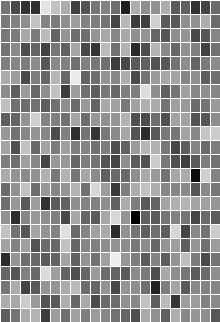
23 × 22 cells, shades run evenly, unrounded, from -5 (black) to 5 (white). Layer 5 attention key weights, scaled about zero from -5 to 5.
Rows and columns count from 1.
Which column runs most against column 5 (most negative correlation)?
20
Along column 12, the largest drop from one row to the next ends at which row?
17
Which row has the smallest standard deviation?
5
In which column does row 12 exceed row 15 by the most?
16
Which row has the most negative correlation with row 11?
15
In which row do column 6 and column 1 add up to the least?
19
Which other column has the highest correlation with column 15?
14
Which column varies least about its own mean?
9
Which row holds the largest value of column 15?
7
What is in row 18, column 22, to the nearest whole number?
1
